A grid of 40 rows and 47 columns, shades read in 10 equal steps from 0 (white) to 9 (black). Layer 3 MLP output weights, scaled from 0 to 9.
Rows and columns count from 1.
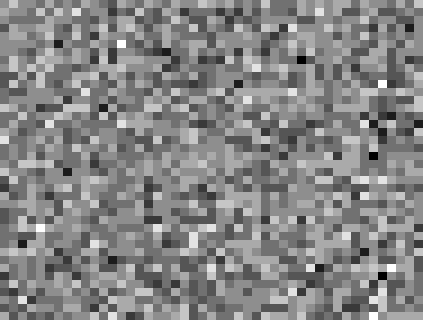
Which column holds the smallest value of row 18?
1
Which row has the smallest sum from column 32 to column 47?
12
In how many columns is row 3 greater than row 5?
20
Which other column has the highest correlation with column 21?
13
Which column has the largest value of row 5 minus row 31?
11
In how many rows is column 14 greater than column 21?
15
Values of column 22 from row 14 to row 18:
6 3 6 2 2
